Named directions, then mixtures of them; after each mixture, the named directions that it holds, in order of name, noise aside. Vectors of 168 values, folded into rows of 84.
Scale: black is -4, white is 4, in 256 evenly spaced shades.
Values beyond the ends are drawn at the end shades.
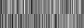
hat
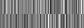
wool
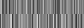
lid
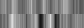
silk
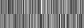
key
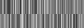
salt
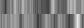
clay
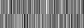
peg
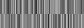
lid, salt, wool.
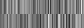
clay, wool.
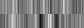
silk, wool.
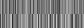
lid.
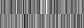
key, peg, wool.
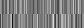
hat, lid.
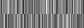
hat, peg.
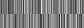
key.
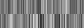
key, lid, silk.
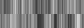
clay, salt, silk.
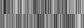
clay, salt, wool.
